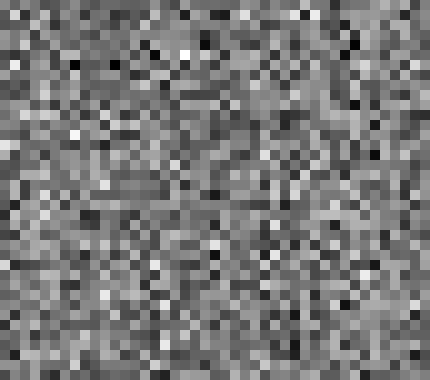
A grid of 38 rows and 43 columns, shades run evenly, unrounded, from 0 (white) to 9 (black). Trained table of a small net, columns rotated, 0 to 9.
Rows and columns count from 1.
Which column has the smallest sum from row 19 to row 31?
11
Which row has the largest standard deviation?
2
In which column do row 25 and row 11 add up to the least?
22
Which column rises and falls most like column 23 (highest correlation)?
6
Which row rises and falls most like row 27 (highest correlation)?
16
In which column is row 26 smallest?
28
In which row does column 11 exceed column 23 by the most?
15
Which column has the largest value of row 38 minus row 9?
5
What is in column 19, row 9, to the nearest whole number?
3
